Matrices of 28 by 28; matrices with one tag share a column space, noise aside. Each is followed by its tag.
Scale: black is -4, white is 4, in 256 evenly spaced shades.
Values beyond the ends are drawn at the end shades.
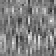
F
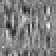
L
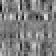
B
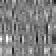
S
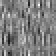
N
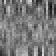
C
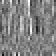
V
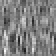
F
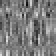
N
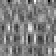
S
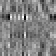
B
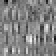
S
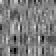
S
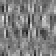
L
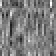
N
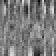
C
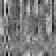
V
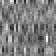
S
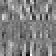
B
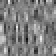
S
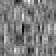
S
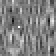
F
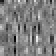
S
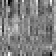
V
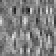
F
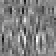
F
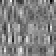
S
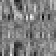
B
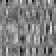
S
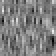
F
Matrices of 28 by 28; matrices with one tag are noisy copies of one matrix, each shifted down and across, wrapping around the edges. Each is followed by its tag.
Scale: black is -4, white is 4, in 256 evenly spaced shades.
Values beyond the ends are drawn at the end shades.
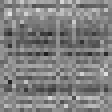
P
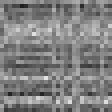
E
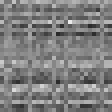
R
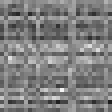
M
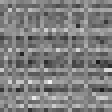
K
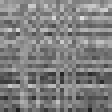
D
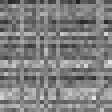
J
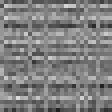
K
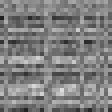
J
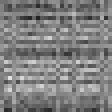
P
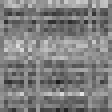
E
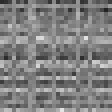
R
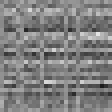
R
